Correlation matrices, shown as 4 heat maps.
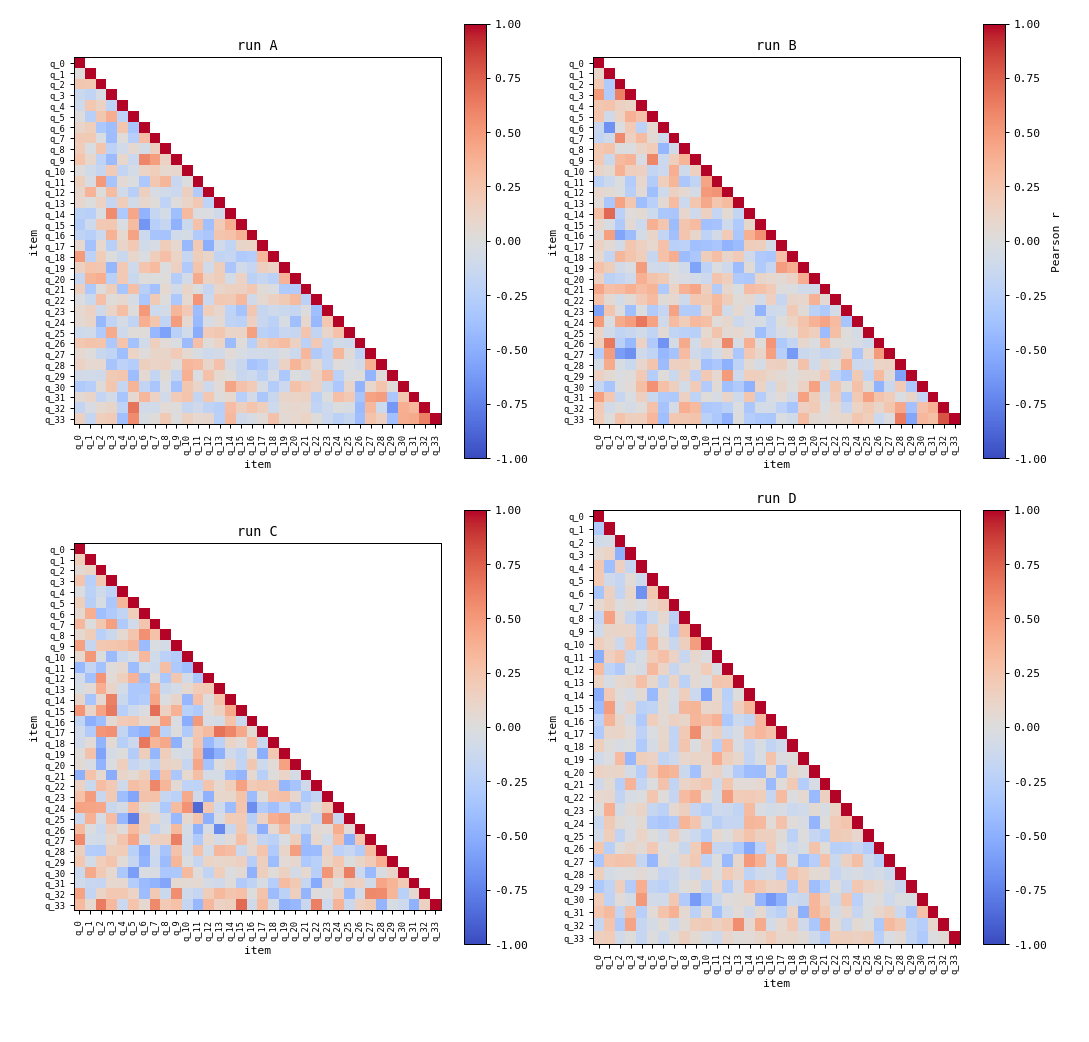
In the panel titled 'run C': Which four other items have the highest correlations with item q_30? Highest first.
q_25, q_23, q_1, q_10
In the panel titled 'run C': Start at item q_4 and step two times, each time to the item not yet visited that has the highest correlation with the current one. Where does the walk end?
q_27
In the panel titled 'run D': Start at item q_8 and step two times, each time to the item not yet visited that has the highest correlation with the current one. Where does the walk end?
q_15
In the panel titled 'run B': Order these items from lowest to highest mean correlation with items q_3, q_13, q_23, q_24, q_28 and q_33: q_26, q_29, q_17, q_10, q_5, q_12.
q_29, q_12, q_26, q_17, q_10, q_5
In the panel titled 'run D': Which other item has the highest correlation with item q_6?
q_20
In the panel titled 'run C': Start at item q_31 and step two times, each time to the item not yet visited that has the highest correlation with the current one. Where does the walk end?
q_32
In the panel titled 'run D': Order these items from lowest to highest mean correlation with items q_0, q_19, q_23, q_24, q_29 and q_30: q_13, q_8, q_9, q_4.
q_9, q_13, q_8, q_4
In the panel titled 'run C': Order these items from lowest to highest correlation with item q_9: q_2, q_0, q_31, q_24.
q_31, q_2, q_24, q_0
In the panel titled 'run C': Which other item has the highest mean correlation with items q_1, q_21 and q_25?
q_30
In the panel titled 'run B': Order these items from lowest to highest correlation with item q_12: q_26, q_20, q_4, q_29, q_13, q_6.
q_6, q_4, q_20, q_13, q_29, q_26
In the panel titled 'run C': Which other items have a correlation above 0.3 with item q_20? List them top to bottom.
q_11, q_19, q_28
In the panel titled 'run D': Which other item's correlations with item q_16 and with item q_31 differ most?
q_30
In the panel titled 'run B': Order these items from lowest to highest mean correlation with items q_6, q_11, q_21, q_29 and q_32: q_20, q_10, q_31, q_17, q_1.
q_1, q_17, q_31, q_10, q_20
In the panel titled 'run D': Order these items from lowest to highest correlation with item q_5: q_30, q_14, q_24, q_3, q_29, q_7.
q_14, q_24, q_29, q_30, q_3, q_7
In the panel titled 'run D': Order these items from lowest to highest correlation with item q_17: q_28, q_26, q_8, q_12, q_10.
q_28, q_12, q_26, q_10, q_8
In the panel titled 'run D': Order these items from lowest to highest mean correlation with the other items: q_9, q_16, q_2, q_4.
q_4, q_2, q_16, q_9
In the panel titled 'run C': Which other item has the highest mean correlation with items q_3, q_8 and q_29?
q_15
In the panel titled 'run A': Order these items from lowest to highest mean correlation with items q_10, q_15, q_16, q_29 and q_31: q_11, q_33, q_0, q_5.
q_0, q_11, q_33, q_5
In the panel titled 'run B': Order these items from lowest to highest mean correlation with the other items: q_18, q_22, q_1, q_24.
q_18, q_1, q_22, q_24
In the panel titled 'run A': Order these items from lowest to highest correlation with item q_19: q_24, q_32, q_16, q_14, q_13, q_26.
q_14, q_16, q_24, q_32, q_13, q_26
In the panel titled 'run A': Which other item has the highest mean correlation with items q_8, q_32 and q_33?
q_5
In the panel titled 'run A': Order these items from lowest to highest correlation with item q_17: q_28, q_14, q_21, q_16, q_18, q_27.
q_28, q_14, q_27, q_21, q_16, q_18
